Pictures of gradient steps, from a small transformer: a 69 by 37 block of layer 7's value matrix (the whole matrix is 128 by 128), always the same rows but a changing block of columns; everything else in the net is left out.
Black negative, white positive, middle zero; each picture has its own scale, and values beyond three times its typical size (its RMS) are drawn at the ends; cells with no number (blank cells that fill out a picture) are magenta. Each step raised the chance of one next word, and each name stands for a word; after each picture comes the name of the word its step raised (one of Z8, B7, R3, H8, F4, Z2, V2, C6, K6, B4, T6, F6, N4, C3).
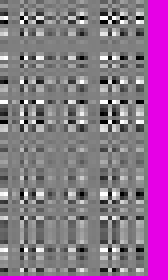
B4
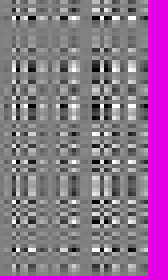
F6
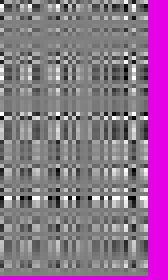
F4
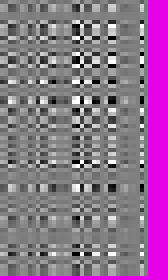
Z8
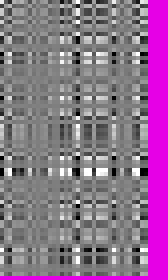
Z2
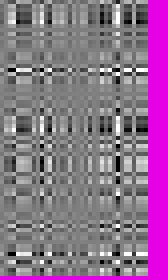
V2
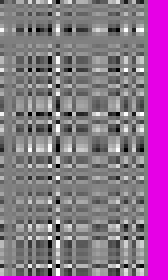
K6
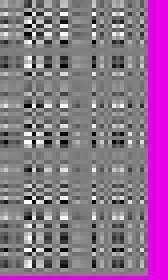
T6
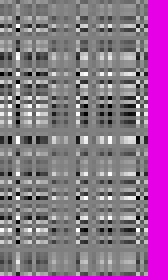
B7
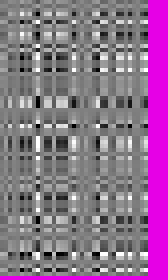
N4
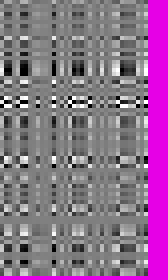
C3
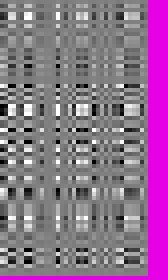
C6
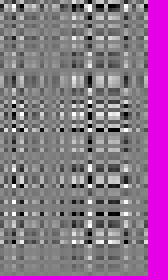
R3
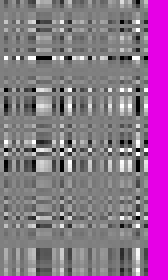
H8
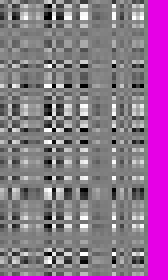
C6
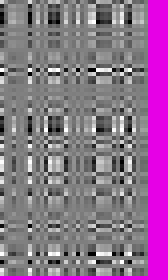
V2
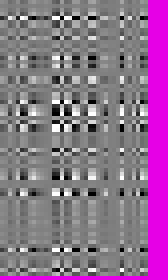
B4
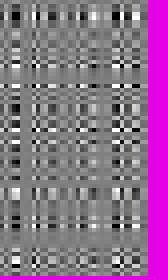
C6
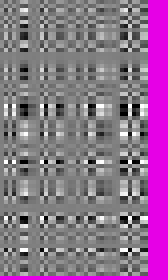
F6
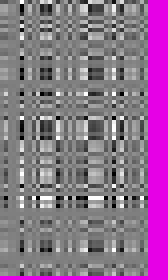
F4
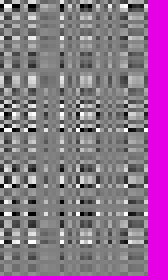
R3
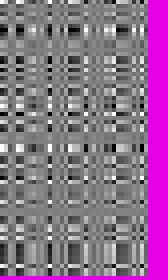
K6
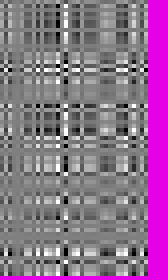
V2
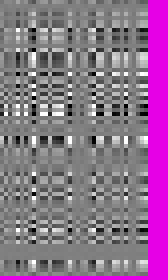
B7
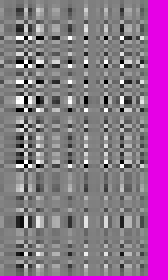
Z8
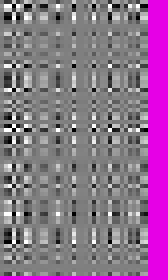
R3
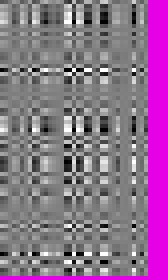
V2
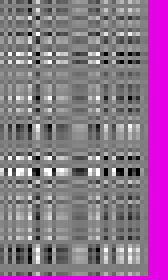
Z2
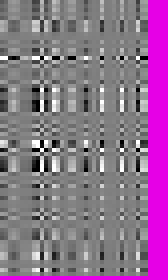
H8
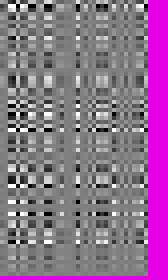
R3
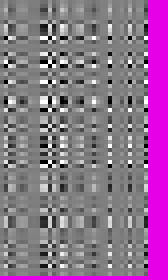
Z8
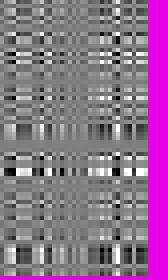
Z2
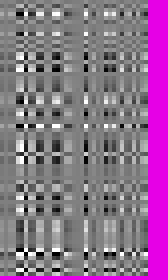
N4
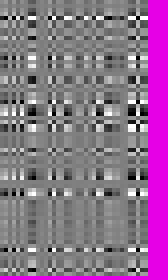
B4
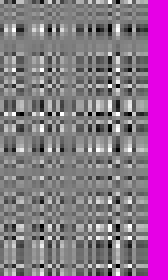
K6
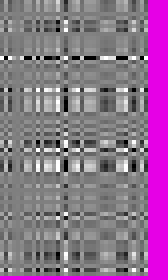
H8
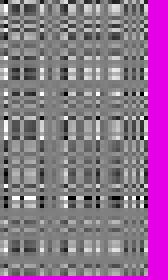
F4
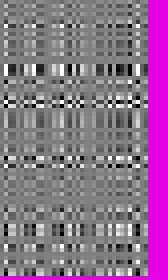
C3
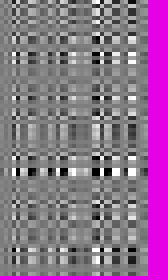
Z2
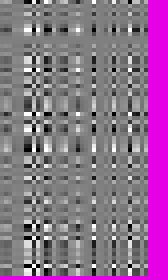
K6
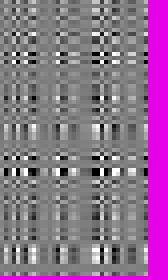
Z2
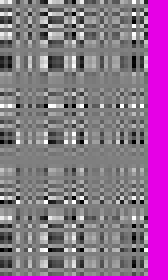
T6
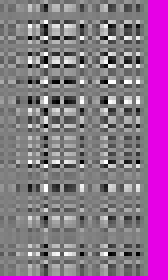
Z8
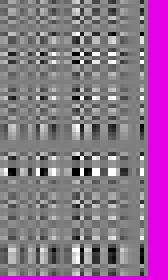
Z2
